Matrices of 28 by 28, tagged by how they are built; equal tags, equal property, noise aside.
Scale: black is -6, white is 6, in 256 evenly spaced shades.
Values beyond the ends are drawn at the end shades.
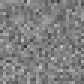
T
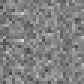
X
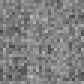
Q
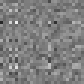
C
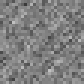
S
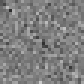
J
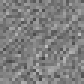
S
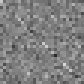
J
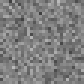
T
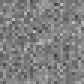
X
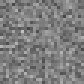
T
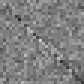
J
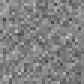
S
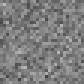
S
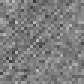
S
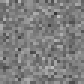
X
